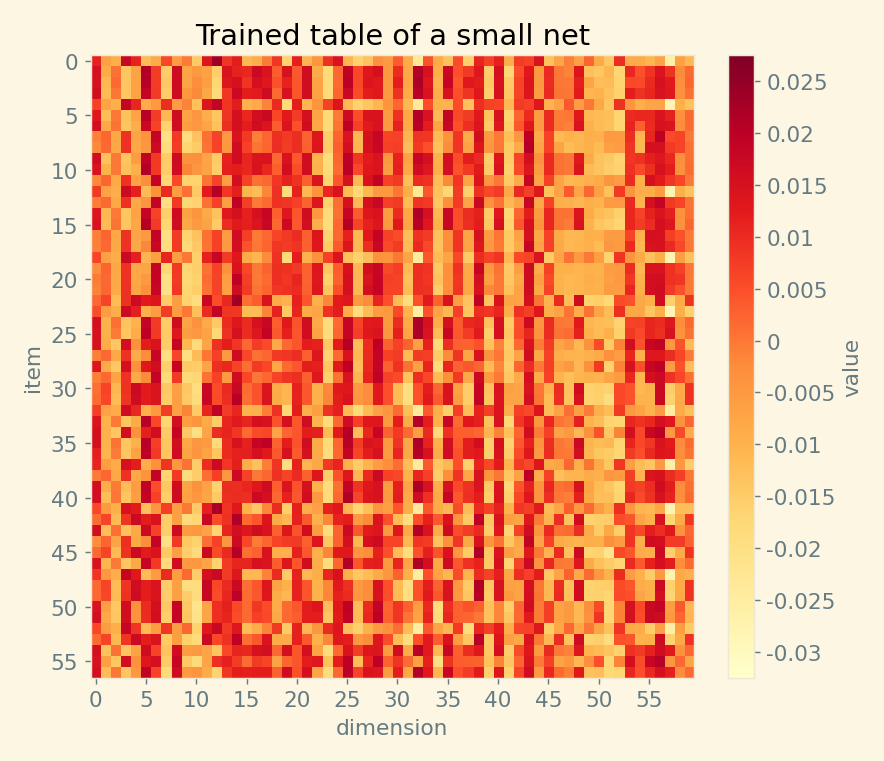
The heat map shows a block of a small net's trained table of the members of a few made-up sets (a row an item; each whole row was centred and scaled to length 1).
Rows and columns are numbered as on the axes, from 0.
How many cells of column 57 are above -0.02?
47
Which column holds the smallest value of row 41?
57
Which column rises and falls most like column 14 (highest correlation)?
38
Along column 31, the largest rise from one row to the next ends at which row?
50
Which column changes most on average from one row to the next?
32
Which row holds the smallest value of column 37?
52
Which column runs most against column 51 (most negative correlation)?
13
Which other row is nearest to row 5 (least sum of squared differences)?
14
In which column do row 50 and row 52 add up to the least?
10
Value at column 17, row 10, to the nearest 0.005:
0.01
